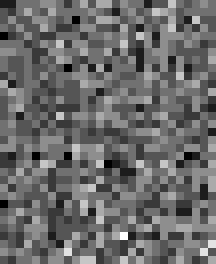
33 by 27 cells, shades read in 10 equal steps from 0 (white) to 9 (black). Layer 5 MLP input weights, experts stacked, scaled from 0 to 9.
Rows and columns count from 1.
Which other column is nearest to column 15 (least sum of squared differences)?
5
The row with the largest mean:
20
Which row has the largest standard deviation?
21
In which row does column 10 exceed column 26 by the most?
32
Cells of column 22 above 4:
22
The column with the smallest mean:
13
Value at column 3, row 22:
3
